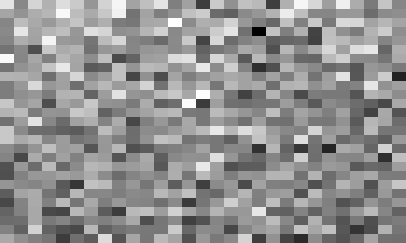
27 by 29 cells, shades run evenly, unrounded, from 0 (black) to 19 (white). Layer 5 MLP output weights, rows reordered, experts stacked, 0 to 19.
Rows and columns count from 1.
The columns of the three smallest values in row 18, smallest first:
28, 2, 9
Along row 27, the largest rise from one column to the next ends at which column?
8
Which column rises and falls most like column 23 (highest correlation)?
18
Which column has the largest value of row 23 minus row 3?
20
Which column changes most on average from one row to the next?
22
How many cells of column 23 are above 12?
8
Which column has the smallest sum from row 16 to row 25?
1
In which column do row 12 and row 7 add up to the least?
15
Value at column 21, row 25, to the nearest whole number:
10
